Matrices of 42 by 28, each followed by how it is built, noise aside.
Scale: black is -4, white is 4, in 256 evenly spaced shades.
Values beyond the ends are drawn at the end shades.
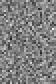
repeating rows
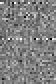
uneven rows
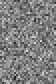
noise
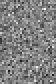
noise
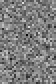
noise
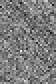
Toeplitz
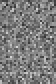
repeating columns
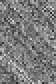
Toeplitz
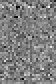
uneven rows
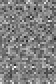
repeating columns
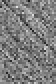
Toeplitz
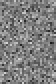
noise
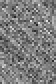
Toeplitz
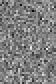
noise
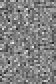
repeating rows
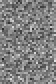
repeating rows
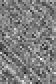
Toeplitz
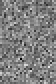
noise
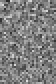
noise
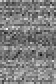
blocks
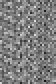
repeating rows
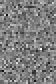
uneven rows
